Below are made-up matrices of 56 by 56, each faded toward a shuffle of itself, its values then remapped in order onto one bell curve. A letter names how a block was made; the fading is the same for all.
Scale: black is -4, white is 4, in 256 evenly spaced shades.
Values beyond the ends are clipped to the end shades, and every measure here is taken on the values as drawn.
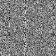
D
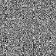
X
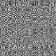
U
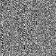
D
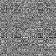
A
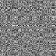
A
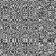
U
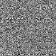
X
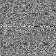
X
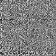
X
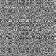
A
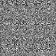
X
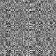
U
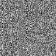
D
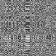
U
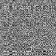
A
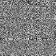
X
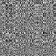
U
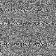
X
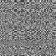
A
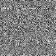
X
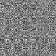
A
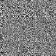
X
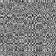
U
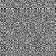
U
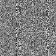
D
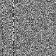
D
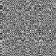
U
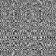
U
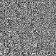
X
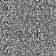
D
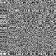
A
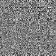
X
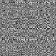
U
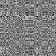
U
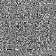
X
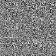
X
